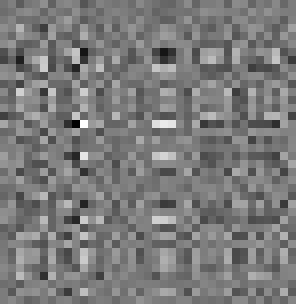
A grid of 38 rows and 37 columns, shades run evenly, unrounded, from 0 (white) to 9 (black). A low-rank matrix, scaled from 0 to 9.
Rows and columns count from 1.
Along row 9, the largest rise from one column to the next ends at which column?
7
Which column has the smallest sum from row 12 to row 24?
11
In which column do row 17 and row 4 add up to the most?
6
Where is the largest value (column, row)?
10, 16
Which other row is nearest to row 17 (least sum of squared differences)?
2
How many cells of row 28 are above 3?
31
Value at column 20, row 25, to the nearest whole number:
4
